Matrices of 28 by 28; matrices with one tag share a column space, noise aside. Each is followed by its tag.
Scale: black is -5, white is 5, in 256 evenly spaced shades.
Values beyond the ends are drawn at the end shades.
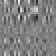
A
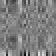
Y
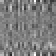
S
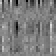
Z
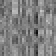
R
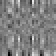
Y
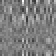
A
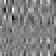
A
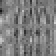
R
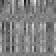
Z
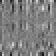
S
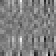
Y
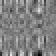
Y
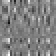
A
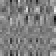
A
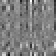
S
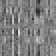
R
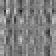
R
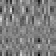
A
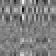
A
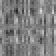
R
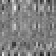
S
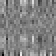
Y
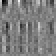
Z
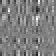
A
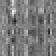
R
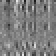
S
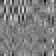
A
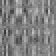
R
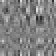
A
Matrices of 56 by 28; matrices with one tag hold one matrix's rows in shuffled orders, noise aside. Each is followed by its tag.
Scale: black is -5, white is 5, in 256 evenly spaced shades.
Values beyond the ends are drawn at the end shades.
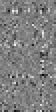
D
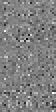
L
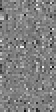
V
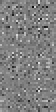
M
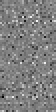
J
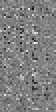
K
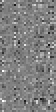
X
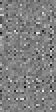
V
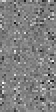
X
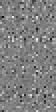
J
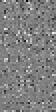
L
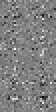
D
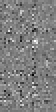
K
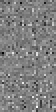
J
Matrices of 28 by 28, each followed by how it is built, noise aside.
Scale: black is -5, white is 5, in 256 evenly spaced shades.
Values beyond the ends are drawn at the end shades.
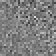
upper triangular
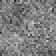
smooth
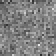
smooth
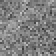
smooth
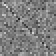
diagonal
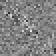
banded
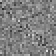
banded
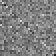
diagonal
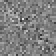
banded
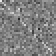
diagonal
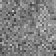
smooth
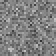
noise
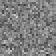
noise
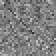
diagonal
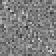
diagonal
